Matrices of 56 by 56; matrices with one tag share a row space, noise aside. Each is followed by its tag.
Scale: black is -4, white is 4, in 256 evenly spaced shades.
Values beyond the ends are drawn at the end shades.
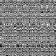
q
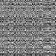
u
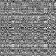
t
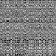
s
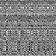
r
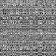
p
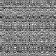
q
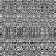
q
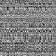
s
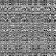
t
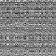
s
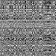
u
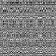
p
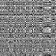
u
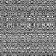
r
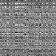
s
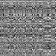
u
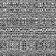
p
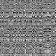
u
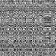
u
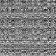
t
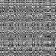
u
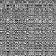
s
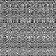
r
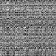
s
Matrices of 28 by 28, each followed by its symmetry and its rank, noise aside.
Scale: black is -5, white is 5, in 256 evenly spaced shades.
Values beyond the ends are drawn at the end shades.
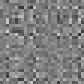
antisymmetric, rank two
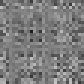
no symmetry, rank three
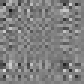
symmetric, rank two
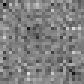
symmetric, rank three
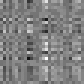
no symmetry, rank one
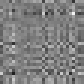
antisymmetric, rank two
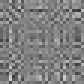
antisymmetric, rank two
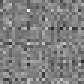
no symmetry, rank three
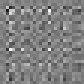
symmetric, rank two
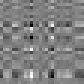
no symmetry, rank one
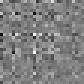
no symmetry, rank two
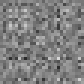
symmetric, rank two
